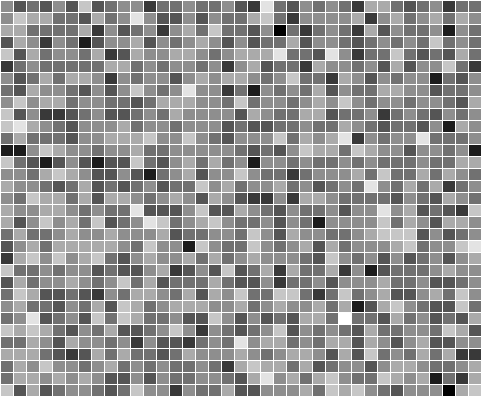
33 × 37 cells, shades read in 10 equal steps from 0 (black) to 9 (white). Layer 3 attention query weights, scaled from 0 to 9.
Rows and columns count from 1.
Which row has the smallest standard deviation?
9
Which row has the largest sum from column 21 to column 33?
32
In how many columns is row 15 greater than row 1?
17
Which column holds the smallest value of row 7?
34
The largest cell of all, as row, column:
27, 27
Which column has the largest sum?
3
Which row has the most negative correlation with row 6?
33
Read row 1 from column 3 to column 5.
4 3 5
